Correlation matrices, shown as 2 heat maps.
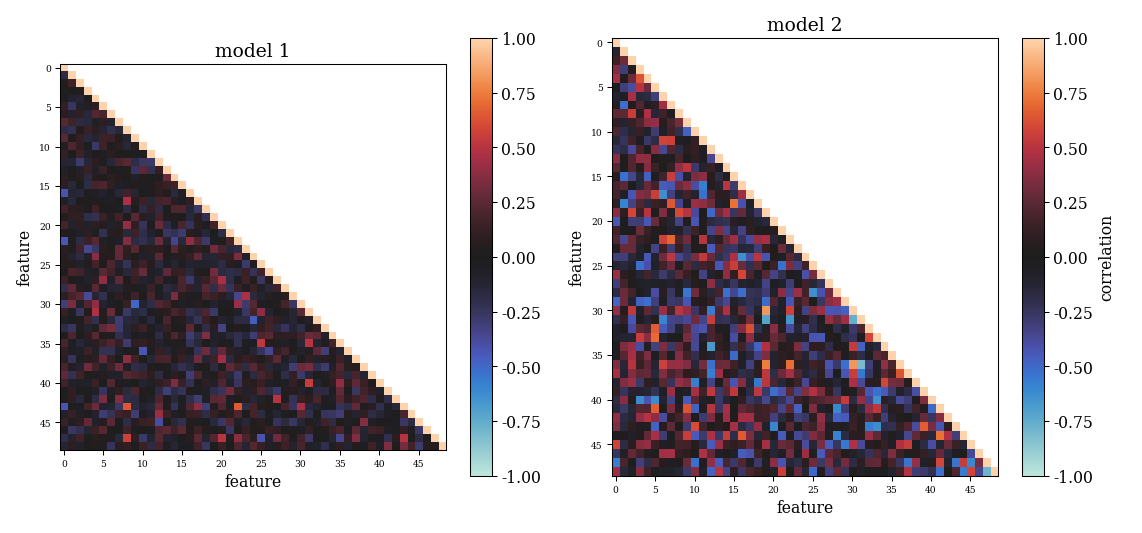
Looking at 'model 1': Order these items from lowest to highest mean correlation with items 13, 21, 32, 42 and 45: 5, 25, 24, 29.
29, 24, 25, 5
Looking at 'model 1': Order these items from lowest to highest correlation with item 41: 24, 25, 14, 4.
14, 4, 24, 25
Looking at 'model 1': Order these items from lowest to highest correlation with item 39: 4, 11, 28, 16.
16, 28, 4, 11
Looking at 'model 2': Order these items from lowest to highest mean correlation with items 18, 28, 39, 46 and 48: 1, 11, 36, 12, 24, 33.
1, 33, 36, 12, 11, 24
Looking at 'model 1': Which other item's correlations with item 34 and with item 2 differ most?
31
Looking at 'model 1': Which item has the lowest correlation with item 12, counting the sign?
45
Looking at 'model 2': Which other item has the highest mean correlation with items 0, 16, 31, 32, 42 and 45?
17
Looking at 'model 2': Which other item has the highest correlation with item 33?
5
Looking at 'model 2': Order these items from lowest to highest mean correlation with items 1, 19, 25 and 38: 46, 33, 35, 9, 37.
33, 46, 37, 35, 9
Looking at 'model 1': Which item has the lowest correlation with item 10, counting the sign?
36
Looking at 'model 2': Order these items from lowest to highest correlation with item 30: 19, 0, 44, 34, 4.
44, 4, 0, 34, 19
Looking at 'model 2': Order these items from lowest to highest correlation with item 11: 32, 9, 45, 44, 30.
32, 44, 45, 9, 30
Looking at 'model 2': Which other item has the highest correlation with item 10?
43
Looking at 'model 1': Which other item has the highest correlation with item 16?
22
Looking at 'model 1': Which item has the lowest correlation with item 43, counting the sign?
0
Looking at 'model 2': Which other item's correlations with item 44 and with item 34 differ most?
12
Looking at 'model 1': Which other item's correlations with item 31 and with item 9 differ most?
30
